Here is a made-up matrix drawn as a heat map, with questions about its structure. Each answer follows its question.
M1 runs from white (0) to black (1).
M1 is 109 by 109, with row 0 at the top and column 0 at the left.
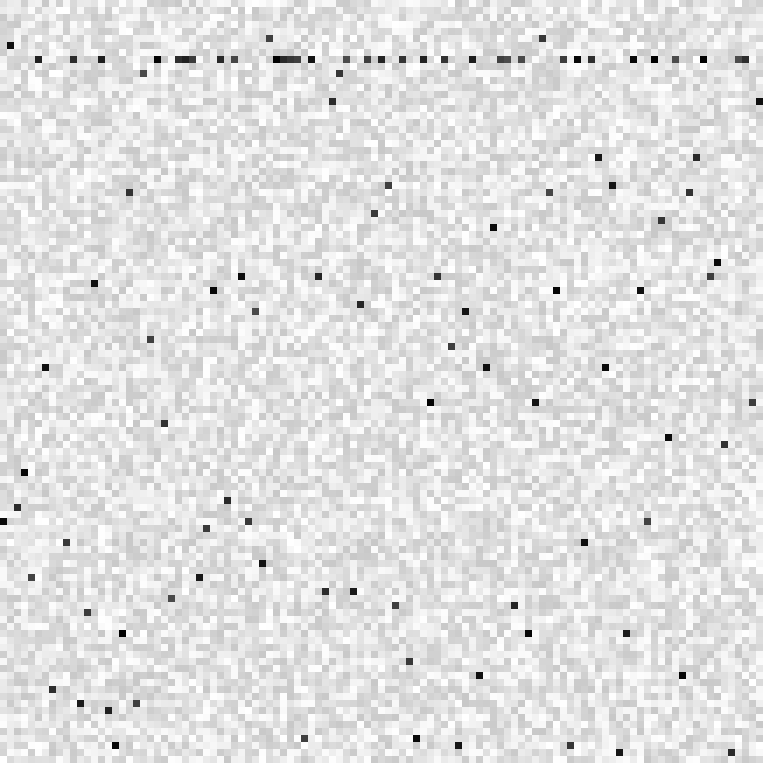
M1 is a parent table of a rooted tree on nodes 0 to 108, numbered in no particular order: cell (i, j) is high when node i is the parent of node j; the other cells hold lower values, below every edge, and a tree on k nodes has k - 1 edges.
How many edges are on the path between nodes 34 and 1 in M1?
5
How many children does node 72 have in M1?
1
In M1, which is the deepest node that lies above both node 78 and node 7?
27
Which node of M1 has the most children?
8
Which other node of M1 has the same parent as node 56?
73
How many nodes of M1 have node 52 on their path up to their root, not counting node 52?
6
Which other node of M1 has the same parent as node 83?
9
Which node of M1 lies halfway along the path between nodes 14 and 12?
26
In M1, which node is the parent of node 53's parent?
41
